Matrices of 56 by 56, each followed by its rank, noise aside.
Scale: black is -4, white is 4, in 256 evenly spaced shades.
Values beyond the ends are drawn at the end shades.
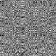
five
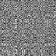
six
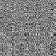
six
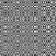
two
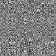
six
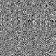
six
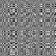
two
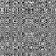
four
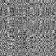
six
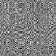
four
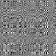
three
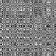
three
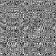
four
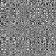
five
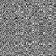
five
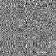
six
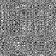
six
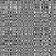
three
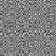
three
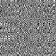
five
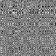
five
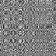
four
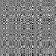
three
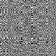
five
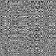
four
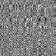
four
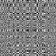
two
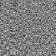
five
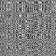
four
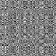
three
